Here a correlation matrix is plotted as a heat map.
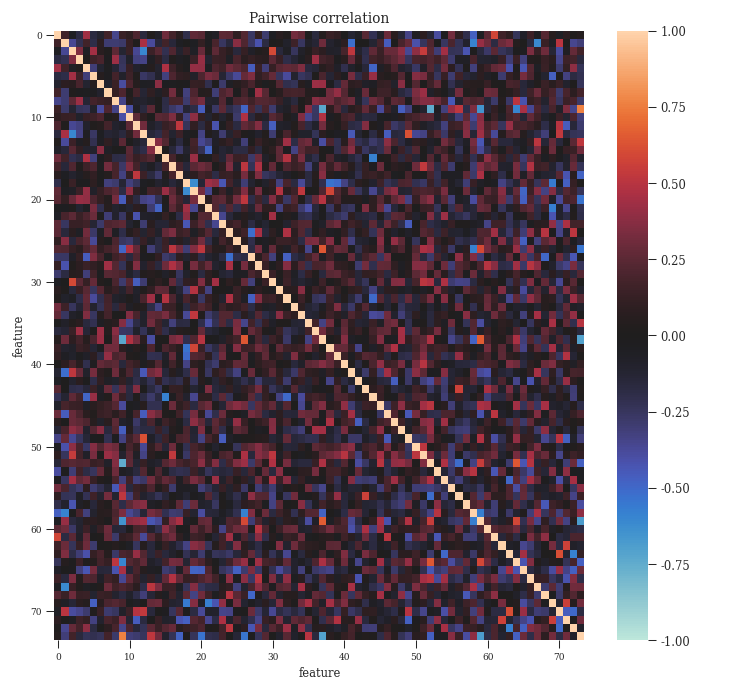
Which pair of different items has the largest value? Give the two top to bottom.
9, 73
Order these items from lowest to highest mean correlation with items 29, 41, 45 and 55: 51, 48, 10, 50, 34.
34, 10, 48, 50, 51
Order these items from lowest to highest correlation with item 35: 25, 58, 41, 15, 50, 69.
15, 50, 41, 58, 25, 69
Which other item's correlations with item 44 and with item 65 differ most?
8
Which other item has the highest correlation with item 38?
19
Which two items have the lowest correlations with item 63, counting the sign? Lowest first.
72, 54
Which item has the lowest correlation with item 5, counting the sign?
69
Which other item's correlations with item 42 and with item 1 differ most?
58
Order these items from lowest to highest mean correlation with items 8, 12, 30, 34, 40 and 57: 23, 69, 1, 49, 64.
1, 23, 49, 69, 64
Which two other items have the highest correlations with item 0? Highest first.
61, 4
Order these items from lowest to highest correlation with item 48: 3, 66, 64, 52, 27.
27, 66, 64, 3, 52
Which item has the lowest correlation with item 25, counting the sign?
65
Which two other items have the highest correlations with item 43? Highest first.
56, 60
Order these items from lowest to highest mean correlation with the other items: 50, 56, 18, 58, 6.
18, 58, 56, 6, 50
